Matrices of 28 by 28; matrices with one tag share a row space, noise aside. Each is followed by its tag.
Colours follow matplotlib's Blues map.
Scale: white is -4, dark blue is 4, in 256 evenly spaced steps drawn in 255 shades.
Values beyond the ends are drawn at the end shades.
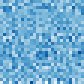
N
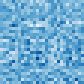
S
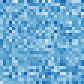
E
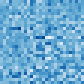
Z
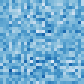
Z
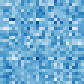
S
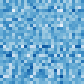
N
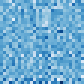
N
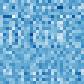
N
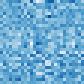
Z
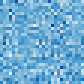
E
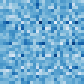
S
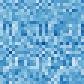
E
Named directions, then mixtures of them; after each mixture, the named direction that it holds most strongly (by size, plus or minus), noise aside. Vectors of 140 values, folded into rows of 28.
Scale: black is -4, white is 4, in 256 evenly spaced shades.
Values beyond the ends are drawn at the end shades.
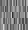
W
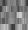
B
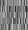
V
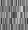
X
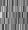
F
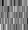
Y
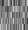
Y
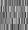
V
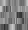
B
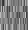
V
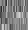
F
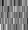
Y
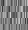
X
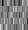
Y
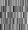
F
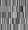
X
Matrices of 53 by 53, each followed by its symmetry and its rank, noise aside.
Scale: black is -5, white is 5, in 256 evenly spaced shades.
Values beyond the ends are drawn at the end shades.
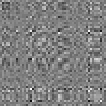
symmetric, rank four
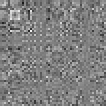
symmetric, rank six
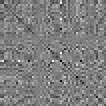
symmetric, rank four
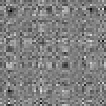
symmetric, rank four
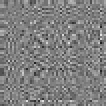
antisymmetric, rank four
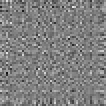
antisymmetric, rank six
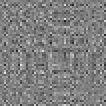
antisymmetric, rank four
